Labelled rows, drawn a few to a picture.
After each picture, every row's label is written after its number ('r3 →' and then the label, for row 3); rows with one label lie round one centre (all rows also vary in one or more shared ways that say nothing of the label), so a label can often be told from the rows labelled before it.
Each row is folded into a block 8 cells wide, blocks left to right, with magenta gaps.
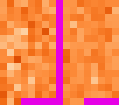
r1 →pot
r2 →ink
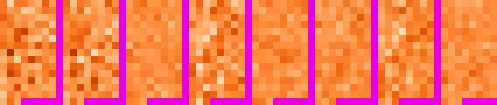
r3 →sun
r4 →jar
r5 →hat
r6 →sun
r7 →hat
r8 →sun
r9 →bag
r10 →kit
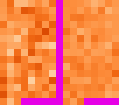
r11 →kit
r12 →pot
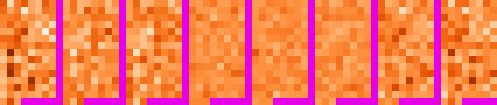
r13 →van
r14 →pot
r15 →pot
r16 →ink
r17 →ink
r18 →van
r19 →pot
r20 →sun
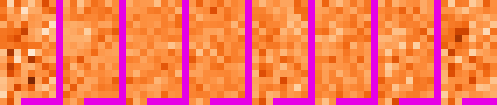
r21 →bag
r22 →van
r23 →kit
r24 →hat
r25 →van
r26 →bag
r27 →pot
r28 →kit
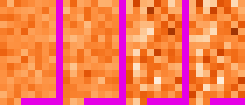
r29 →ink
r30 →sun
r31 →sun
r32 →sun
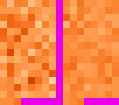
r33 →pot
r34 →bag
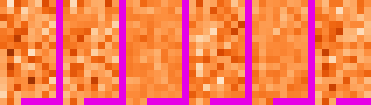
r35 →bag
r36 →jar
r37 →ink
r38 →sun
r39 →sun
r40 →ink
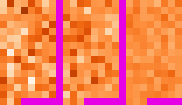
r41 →hat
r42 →hat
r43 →kit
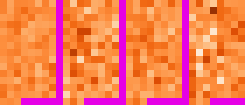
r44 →jar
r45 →sun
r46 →hat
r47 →jar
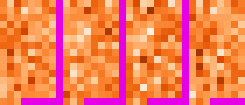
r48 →bag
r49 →bag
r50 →van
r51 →bag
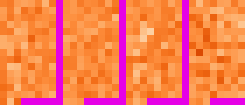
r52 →pot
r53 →bag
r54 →bag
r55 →sun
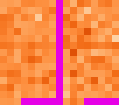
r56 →sun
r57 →sun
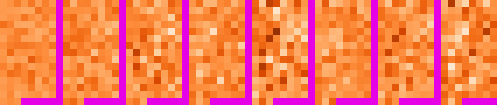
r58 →sun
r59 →jar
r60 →kit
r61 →bag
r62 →ink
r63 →pot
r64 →ink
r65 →sun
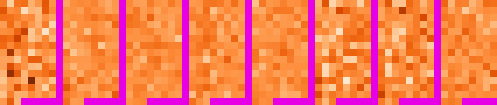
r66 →van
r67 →hat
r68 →sun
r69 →hat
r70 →hat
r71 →kit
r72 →jar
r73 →pot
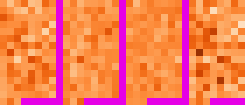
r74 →kit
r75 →pot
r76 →jar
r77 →sun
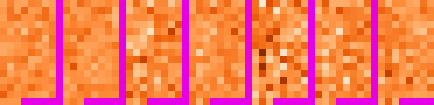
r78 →van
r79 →ink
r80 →bag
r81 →bag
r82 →bag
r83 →kit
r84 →van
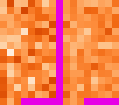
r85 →hat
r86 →kit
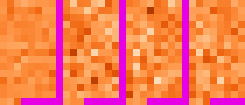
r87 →pot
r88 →pot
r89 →jar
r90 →ink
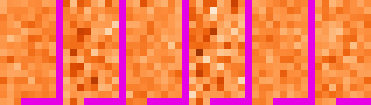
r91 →bag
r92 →jar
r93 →ink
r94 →ink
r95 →hat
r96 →van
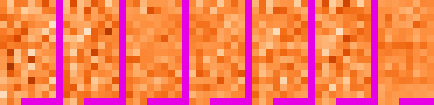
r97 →bag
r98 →sun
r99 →kit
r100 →pot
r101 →kit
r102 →van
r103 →sun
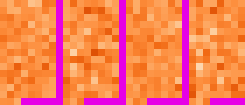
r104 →kit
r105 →hat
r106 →jar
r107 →jar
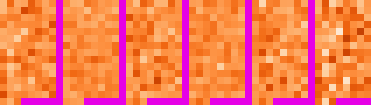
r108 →hat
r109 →sun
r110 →hat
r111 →ink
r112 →jar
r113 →pot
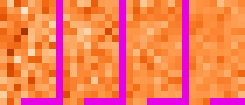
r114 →ink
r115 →jar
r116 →van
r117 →pot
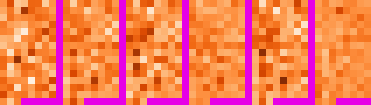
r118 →van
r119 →van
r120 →ink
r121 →sun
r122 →van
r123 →jar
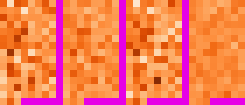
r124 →bag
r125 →sun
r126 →sun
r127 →kit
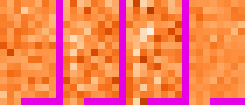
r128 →sun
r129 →sun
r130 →pot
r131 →van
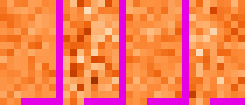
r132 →pot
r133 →hat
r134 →hat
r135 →jar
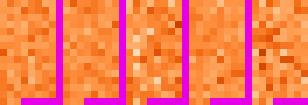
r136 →ink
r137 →hat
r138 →hat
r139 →pot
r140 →bag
